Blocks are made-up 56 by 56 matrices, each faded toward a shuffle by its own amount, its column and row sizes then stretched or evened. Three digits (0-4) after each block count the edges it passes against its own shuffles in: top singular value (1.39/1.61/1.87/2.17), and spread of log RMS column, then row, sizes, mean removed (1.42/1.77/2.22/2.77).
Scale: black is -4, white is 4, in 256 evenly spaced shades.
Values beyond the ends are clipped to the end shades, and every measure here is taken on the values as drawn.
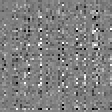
3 4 3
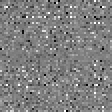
1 1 3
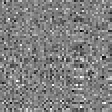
4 2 2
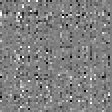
1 4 2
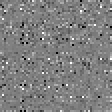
0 2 3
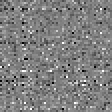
2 1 3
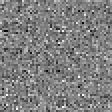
0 1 1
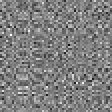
4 0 1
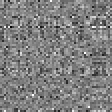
4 0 3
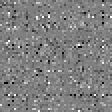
1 2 3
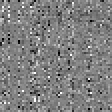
2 4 0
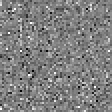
1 2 0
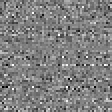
0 1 4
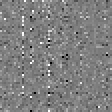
1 2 1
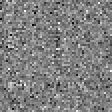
1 1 0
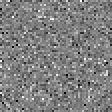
2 0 1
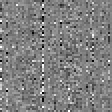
2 4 0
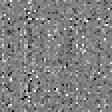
3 2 0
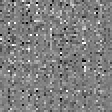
1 4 2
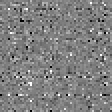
2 2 3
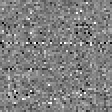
1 1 2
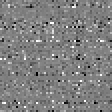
0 1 4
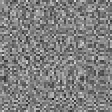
4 2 0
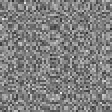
4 0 0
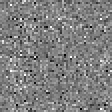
0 2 2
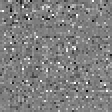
1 1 2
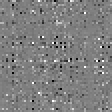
1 3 3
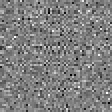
4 0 1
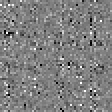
2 3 2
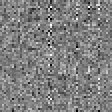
3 3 0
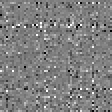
2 3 3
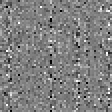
0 4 1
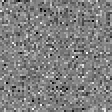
2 0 1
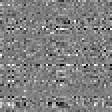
4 2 4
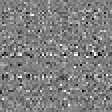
4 1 3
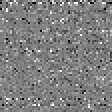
2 1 3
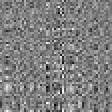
4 4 2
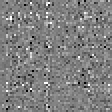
0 3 2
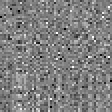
4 0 0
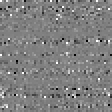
1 1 4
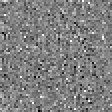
0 1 0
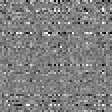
4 1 4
